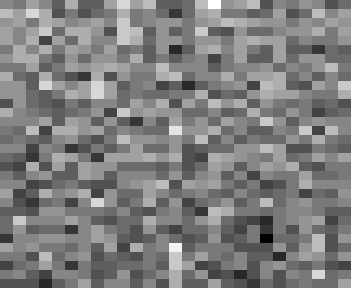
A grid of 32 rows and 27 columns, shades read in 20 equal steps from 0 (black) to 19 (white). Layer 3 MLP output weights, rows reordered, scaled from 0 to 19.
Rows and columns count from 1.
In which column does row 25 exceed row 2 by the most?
14
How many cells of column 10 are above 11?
9
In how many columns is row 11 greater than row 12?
16
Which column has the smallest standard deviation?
23
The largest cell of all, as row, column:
1, 17
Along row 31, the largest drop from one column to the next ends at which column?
26
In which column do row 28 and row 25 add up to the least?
21
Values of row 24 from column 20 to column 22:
9 8 9
